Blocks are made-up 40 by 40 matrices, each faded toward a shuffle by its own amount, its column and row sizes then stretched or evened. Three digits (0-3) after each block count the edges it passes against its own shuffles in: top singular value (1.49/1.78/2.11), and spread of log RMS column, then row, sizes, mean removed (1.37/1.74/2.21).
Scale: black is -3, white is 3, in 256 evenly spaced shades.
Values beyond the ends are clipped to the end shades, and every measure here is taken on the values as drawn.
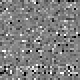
0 0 2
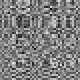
3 2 1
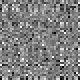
3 1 2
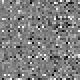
0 2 3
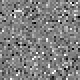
0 0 1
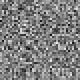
2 0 2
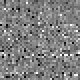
0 0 2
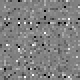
1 1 2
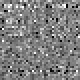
1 0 3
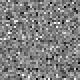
0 0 0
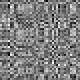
3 3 2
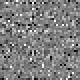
1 0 1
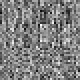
2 1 1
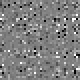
1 3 2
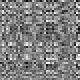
3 3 3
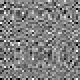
3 2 1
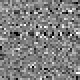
1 0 2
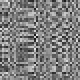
3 3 2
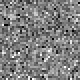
0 0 0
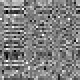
3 2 0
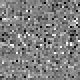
0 0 2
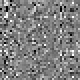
2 3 0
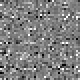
0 1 2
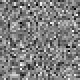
2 1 1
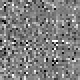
1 3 2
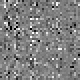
1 3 2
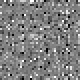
1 2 1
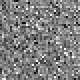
0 1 0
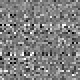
2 2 3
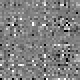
2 2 3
